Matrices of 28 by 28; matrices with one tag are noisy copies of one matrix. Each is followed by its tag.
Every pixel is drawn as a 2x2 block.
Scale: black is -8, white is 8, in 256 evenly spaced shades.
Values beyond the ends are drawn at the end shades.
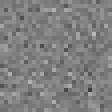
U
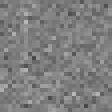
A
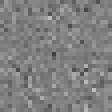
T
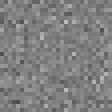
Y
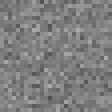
A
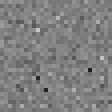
Y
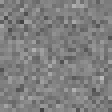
Y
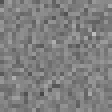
U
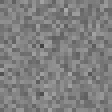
U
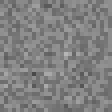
A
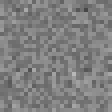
T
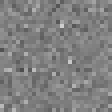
T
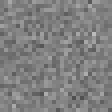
U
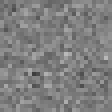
A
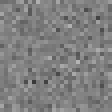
T
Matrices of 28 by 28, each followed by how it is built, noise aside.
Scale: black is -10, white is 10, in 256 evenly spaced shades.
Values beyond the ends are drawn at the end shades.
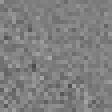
lower triangular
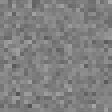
low rank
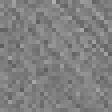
Toeplitz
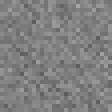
Toeplitz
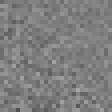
lower triangular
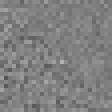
lower triangular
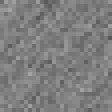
Hankel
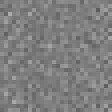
repeating rows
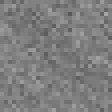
Toeplitz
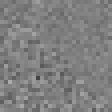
lower triangular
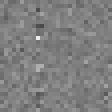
uneven columns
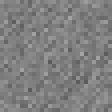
Hankel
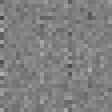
uneven columns
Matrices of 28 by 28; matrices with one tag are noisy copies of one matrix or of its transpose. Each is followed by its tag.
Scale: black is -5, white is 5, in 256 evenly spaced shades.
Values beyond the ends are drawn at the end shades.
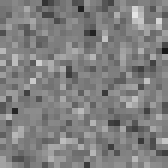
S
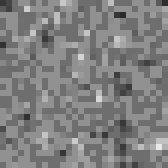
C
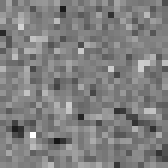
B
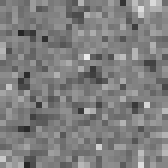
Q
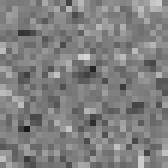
Q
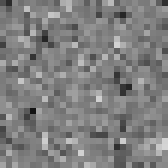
C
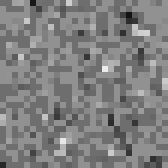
B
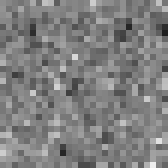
Q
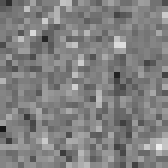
C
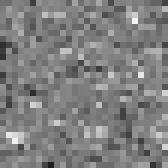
S
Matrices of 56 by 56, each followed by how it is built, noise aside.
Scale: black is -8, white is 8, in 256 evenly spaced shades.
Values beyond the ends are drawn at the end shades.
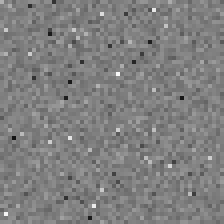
sparse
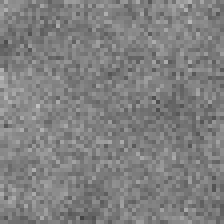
smooth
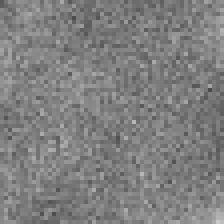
smooth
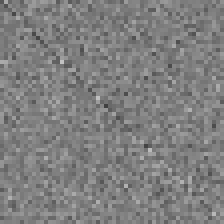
diagonal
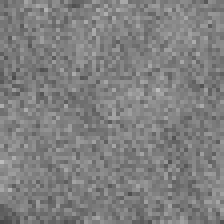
smooth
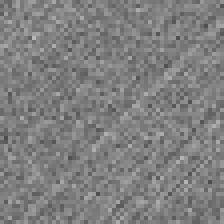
Hankel
